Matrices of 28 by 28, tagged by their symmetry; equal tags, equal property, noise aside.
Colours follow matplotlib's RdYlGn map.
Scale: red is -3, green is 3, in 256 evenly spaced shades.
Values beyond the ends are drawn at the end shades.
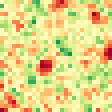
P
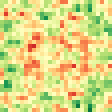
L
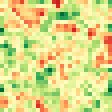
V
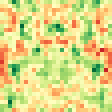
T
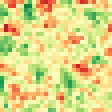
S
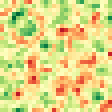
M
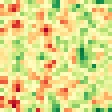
L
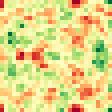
L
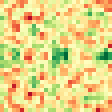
L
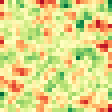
V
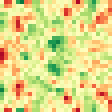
L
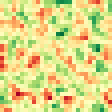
S
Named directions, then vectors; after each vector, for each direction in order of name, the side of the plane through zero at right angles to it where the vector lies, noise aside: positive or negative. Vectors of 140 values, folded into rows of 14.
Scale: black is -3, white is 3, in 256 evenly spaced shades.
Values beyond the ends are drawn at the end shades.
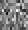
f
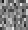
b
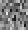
positive, negative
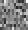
positive, positive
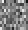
negative, negative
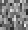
negative, positive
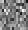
negative, negative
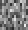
negative, positive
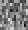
positive, negative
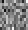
positive, positive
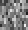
negative, positive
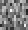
negative, positive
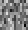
positive, negative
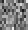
positive, positive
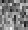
positive, negative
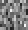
negative, positive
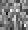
negative, positive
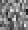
negative, positive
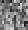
positive, negative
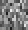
negative, positive
